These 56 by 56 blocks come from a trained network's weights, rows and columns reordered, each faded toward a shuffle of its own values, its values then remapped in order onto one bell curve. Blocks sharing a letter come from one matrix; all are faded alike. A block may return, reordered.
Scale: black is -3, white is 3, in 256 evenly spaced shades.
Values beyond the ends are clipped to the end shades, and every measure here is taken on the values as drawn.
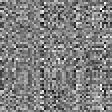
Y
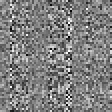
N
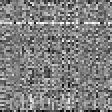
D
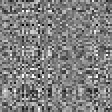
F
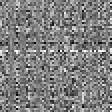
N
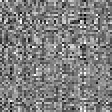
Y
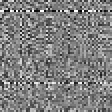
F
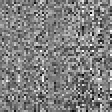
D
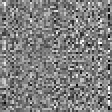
N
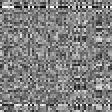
F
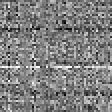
D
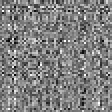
Y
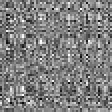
Y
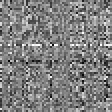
N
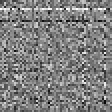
D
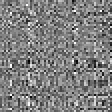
Y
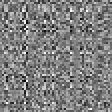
F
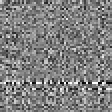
F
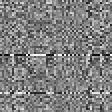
F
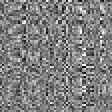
Y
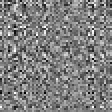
F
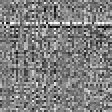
D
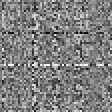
D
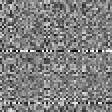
F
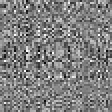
F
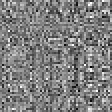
Y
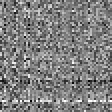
N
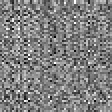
Y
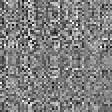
Y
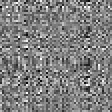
Y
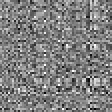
Y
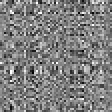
Y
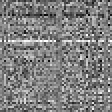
D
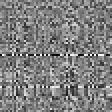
F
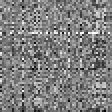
N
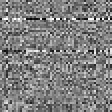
F
